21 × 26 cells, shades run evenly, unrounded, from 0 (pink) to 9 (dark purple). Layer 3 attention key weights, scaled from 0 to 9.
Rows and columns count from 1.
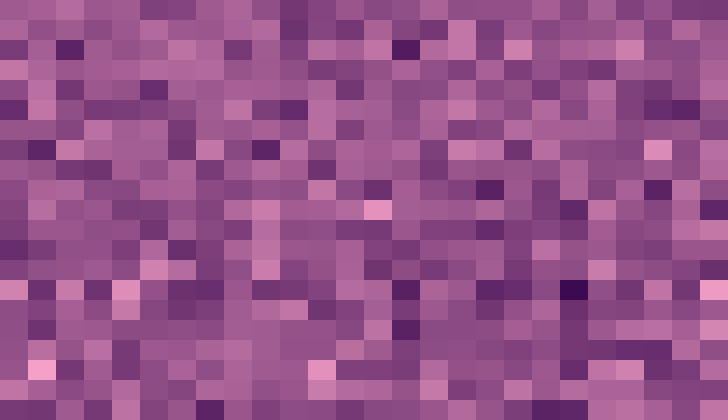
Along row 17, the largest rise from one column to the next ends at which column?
15
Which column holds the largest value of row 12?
18
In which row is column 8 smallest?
8
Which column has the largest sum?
21
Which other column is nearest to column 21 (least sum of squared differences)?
19
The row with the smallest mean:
20
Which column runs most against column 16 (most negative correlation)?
25
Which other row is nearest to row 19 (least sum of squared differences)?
5
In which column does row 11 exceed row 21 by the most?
26
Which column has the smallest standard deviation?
9
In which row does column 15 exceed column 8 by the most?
3
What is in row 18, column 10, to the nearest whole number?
4
